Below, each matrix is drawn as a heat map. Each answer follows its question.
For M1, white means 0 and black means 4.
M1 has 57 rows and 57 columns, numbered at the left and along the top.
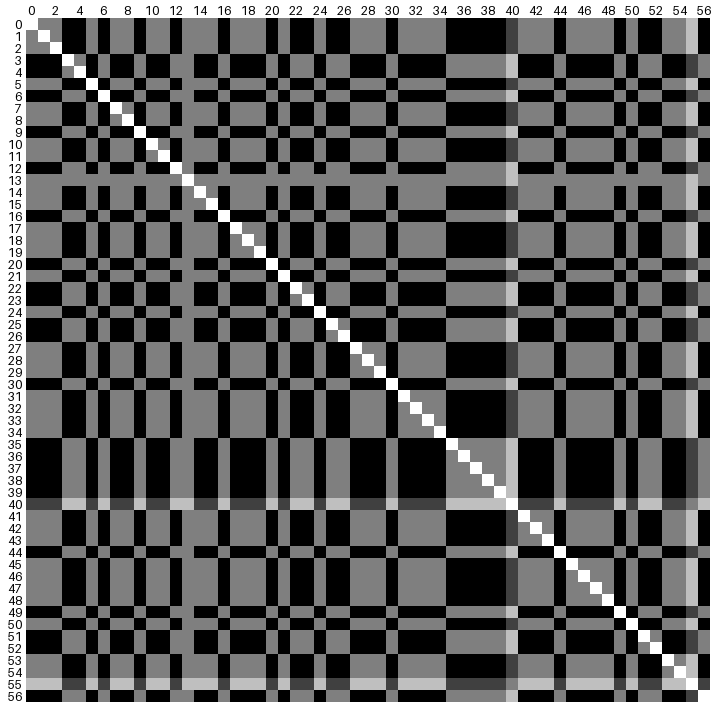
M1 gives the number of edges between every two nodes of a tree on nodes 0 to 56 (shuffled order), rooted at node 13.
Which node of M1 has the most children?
55
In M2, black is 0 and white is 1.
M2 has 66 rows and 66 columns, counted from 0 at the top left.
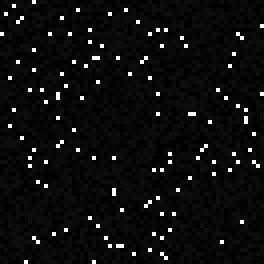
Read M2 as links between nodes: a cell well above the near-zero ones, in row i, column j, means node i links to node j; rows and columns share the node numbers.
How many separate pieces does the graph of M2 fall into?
4
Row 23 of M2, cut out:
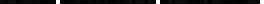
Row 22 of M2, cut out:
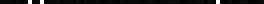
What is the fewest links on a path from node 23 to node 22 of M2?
3
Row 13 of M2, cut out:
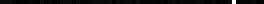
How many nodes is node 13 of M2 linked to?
1
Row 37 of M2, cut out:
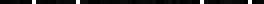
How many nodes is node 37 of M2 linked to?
4
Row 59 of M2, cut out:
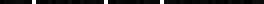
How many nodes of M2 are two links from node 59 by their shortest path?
8
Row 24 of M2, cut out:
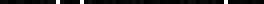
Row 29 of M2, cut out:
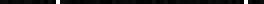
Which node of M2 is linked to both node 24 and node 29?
node 14
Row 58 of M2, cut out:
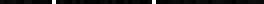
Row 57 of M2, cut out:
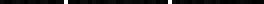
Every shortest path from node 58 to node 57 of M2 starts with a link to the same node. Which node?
node 38
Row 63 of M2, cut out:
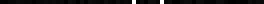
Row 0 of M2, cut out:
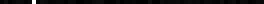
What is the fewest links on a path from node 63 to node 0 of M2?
4
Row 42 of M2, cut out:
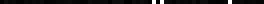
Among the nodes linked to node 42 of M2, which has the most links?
node 40
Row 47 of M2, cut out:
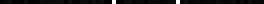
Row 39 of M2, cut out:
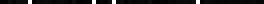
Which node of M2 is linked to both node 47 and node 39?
node 28
